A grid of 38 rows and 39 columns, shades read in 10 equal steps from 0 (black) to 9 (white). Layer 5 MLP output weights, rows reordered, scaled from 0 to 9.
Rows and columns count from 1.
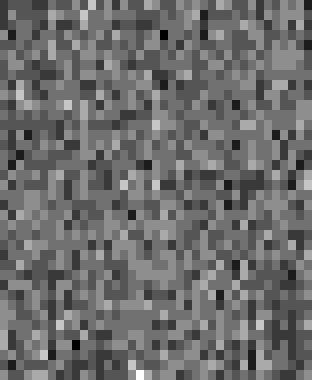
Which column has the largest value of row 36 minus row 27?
6
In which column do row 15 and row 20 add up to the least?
9
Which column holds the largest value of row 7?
14
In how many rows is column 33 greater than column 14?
17
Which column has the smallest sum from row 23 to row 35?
37
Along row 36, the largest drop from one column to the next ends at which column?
7
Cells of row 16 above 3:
24
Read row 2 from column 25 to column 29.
6 1 3 3 3
